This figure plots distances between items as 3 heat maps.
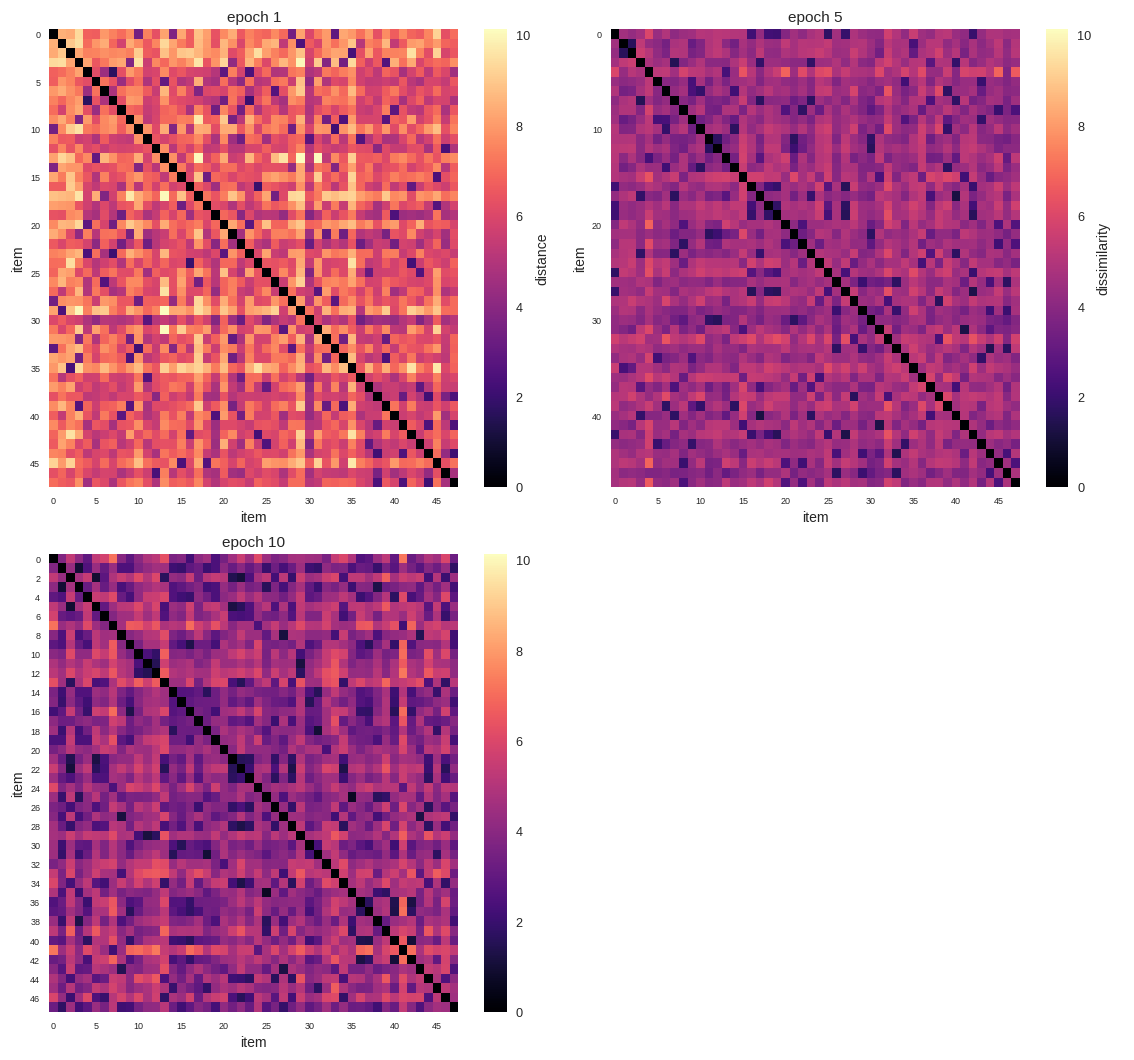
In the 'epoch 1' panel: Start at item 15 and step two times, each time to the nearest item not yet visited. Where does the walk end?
18
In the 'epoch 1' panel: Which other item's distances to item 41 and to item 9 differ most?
47
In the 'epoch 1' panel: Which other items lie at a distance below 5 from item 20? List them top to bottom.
4, 7, 23
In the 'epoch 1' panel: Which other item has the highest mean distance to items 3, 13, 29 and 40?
17
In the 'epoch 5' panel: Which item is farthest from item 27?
32
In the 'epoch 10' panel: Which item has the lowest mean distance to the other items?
1
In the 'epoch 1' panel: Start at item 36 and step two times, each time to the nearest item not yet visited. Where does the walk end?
30
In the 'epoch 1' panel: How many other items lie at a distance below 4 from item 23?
3
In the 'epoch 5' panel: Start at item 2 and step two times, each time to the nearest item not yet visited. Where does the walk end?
35
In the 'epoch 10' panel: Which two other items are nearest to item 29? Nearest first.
11, 12
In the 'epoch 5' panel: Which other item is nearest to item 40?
17
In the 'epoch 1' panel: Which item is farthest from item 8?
3
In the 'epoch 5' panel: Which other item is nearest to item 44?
33
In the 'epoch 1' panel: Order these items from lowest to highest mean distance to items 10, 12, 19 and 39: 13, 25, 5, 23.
5, 25, 23, 13
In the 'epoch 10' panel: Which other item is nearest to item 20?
32
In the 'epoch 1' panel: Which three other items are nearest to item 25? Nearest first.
43, 37, 30
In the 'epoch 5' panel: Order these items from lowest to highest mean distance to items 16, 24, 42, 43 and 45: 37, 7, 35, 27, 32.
27, 7, 37, 35, 32
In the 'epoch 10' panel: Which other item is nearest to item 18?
31
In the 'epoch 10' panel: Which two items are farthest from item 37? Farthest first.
41, 7
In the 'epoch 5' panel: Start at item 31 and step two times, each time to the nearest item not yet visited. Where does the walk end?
15
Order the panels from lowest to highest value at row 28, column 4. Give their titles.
epoch 10, epoch 5, epoch 1
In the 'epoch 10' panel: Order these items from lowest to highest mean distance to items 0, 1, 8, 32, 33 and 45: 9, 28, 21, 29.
9, 21, 28, 29
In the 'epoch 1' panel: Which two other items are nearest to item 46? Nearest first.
12, 38
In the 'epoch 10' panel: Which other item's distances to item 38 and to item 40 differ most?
42
